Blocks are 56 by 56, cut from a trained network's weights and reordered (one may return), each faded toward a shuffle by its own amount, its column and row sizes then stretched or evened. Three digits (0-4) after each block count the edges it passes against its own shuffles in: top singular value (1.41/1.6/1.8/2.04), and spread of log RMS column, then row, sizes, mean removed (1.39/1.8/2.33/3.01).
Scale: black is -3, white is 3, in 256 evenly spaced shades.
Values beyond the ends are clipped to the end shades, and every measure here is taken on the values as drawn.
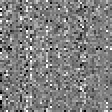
0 4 1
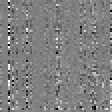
3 4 1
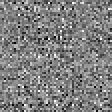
3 2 2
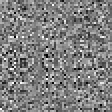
4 3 1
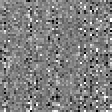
1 4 1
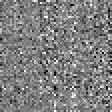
0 3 2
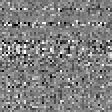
2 1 4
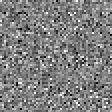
0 0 2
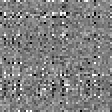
4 3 3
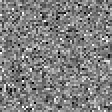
0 0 0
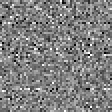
2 0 2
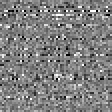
3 0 4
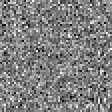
3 1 0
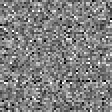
3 0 1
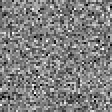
1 0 0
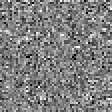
0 1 1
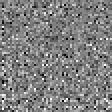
1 2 2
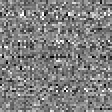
2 1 3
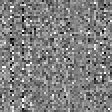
0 3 1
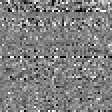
0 1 4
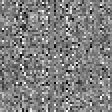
2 4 0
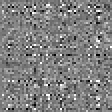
4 3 3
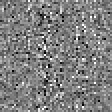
0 3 0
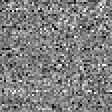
0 0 3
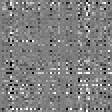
2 4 4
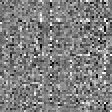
2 3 1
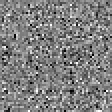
0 2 2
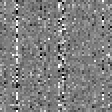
3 4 0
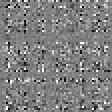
0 4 4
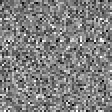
2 0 1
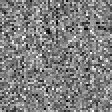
0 0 0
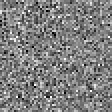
1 1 0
